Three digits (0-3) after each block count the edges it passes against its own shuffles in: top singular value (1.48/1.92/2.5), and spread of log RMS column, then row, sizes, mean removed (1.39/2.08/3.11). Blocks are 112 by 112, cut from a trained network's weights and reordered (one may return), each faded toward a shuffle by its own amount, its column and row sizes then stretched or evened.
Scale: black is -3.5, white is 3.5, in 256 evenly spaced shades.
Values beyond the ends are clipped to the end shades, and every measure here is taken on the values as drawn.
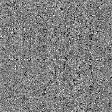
1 1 1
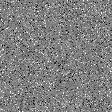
1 0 0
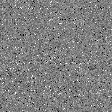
0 0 1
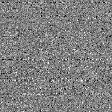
1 0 2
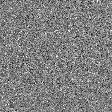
0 0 1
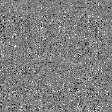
0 2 2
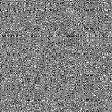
2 0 2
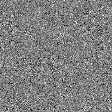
0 1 1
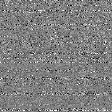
0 1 3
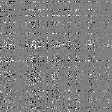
0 3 3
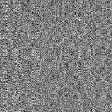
2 2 0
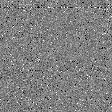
1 1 1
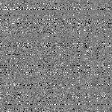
0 2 3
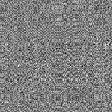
3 0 1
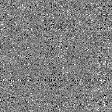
1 2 2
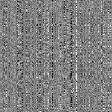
3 3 1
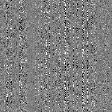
1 3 1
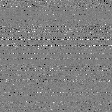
1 0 3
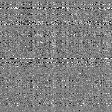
2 0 3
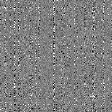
0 3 2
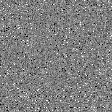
1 0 1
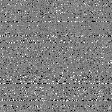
1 0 3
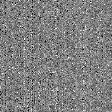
1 2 0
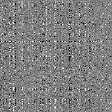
2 3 2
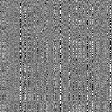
3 3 0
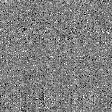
1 0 2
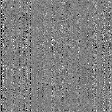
2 3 1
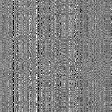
3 3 0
